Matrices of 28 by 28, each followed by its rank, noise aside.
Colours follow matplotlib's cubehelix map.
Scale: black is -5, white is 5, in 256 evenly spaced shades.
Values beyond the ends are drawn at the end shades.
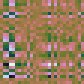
one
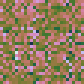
five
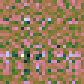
three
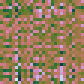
three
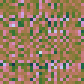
three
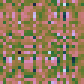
three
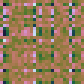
one
